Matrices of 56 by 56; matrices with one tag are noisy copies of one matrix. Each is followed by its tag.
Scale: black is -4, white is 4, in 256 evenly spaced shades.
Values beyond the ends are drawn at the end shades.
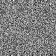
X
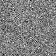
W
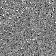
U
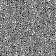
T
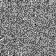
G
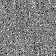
T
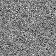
U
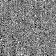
G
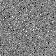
W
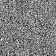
G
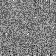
X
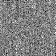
T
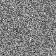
W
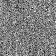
T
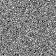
W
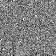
G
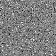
U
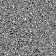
W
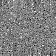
X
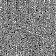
T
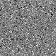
U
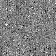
T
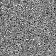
U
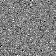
W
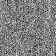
T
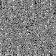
X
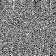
X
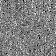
T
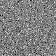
W
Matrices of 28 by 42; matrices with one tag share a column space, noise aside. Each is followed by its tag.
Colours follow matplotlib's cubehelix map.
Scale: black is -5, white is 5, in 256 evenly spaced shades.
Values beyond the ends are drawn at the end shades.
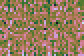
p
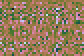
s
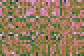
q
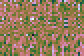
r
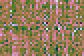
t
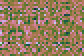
s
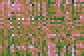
r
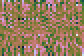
r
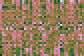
t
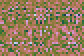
s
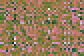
s
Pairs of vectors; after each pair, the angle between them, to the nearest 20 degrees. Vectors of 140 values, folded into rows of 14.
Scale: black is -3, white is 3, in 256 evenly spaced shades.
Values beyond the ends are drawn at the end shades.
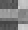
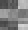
20 degrees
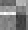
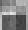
40 degrees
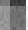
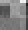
140 degrees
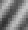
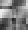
60 degrees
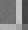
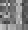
40 degrees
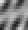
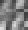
140 degrees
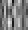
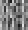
140 degrees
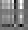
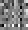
120 degrees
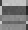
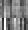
100 degrees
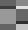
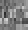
60 degrees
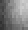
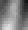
120 degrees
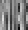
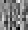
40 degrees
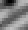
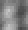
80 degrees
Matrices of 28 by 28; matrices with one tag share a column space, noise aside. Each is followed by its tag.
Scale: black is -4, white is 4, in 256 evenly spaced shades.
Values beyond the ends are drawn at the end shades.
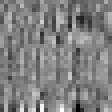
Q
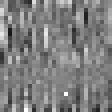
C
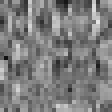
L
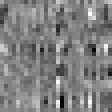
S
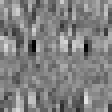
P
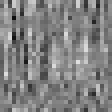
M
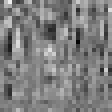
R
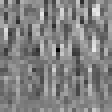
R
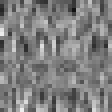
P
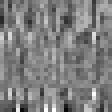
Q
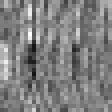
M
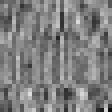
Q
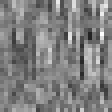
M
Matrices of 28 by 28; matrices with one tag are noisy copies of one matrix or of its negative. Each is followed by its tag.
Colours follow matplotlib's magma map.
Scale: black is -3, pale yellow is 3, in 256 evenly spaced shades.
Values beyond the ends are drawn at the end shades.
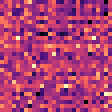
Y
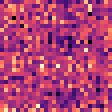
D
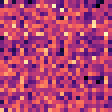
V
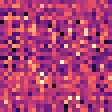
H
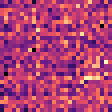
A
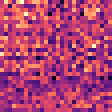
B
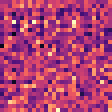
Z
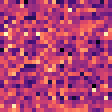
V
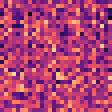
Z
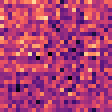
B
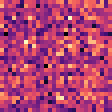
V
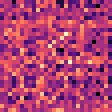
V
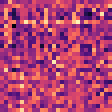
Z
